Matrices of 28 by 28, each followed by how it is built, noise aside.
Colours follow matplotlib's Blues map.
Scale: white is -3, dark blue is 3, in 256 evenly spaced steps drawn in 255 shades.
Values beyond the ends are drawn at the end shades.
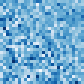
lower triangular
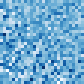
lower triangular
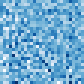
lower triangular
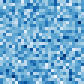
noise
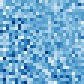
lower triangular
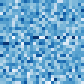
uneven rows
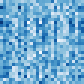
blocks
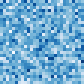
repeating columns
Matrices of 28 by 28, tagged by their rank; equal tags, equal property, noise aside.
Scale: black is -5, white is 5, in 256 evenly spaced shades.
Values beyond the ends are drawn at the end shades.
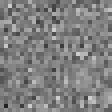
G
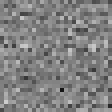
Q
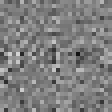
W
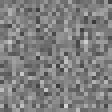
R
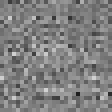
G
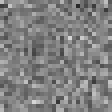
G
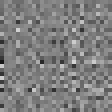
W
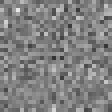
R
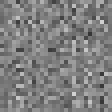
Q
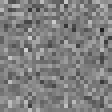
R
